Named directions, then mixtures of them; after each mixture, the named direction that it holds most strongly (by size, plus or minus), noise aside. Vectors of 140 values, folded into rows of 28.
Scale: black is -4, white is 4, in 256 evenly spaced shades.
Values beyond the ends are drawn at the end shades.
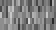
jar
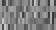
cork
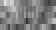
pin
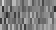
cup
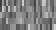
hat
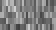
hat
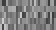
cork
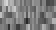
pin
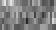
pin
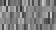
cork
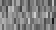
jar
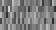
cup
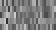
hat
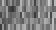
cork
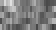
pin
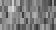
jar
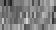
pin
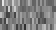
cup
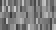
hat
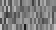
cup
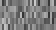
cork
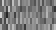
cup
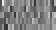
cork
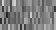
cup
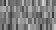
hat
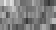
pin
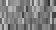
cork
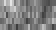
pin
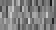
jar
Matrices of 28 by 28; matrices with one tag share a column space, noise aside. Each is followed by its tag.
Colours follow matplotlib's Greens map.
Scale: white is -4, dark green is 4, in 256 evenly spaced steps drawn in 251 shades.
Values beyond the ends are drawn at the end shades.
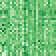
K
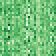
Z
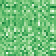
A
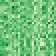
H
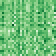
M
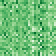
A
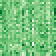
K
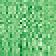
H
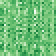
K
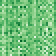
A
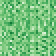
A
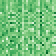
M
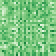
K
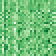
M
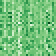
M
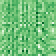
M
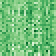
K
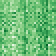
M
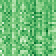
M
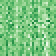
H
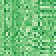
A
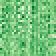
H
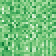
H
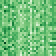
A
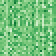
A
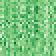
H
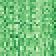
H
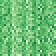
Z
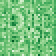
Z
